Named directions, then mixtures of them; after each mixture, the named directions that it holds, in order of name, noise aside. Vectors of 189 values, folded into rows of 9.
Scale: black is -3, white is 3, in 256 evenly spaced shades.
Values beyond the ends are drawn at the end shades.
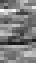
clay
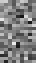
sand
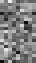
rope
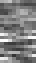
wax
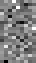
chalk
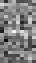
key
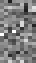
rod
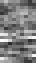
wax.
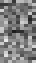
key.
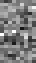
clay, key, rod.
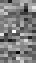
rod, wax.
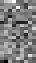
chalk, rope.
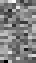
chalk, rope, wax.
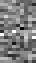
key, rod, wax.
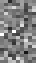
rod.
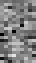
rod, rope, wax.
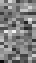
key, rope.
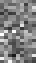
rod, rope, wax.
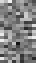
rope, sand, wax.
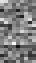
clay, sand.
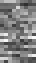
chalk, wax.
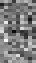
key.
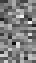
sand.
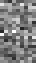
key, rod.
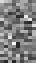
rope, sand.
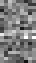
key, wax.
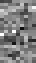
clay, key, rod.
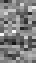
clay, key, rod.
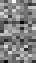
chalk, clay, key.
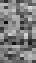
clay, key.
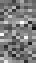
chalk, rod, wax.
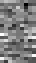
chalk, rod, wax.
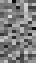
chalk, rod, sand.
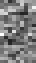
clay, rod.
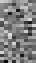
rope, sand.
